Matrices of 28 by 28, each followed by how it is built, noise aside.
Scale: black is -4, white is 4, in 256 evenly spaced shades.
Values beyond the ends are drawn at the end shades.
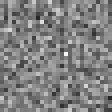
noise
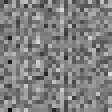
repeating rows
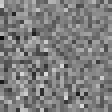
lower triangular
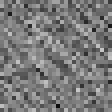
Toeplitz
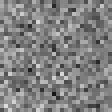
repeating rows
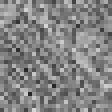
Toeplitz
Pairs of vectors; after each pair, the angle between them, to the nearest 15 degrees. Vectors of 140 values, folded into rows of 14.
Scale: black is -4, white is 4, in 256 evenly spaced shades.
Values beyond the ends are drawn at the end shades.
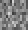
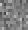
75 degrees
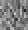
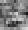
90 degrees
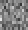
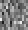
60 degrees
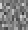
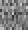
75 degrees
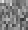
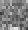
45 degrees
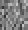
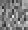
75 degrees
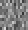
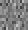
150 degrees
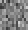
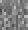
60 degrees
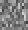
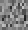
150 degrees
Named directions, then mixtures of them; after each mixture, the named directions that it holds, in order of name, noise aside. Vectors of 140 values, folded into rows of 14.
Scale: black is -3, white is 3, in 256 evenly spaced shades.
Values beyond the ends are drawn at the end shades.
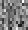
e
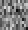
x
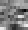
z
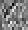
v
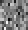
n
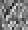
v.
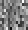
e.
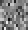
n.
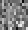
e.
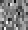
n.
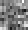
e, z.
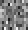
e, n.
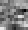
z.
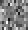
e, n.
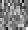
e, x.
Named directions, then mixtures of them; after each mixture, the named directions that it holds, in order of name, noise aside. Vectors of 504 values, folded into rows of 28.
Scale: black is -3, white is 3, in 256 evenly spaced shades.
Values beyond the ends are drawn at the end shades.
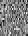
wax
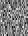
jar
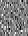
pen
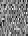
wax.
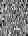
wax.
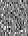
pen.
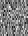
jar.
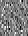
pen.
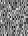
jar.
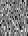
jar, pen, wax.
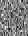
jar, pen.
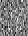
jar, pen.
